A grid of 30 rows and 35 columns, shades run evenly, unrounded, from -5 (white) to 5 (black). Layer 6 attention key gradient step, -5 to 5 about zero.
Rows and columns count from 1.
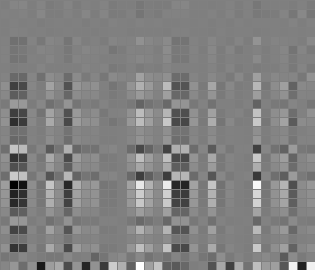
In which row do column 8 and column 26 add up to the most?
30
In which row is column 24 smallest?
21
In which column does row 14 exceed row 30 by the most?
33
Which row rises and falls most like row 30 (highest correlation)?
3
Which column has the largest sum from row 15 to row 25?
2
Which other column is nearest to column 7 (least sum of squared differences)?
31
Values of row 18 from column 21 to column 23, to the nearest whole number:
2 -1 0
